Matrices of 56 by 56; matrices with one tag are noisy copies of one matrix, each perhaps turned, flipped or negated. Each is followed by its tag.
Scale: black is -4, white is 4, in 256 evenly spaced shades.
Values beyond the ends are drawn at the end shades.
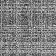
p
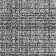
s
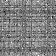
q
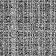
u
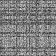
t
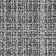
u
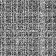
u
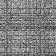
s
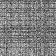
s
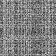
p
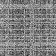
q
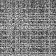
s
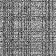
p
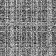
q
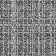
u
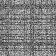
q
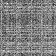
p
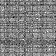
u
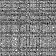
t
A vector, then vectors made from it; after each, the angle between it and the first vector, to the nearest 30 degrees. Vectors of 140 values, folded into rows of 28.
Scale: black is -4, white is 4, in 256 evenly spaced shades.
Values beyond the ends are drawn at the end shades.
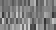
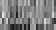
150 degrees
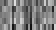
90 degrees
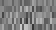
60 degrees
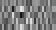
90 degrees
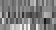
30 degrees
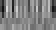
60 degrees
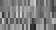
30 degrees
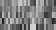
150 degrees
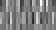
90 degrees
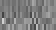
60 degrees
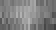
60 degrees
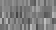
150 degrees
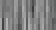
90 degrees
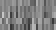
150 degrees
